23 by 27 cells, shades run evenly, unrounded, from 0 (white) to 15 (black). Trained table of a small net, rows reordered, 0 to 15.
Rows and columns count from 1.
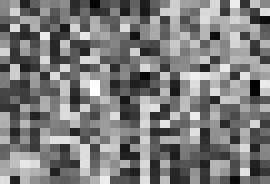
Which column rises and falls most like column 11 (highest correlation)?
15
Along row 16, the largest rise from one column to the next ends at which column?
27
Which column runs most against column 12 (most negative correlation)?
10
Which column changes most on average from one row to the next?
17
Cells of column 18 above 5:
15
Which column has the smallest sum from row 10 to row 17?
20
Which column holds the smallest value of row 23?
11
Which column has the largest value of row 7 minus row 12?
9
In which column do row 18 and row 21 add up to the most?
21
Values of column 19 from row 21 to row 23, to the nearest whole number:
10 11 12
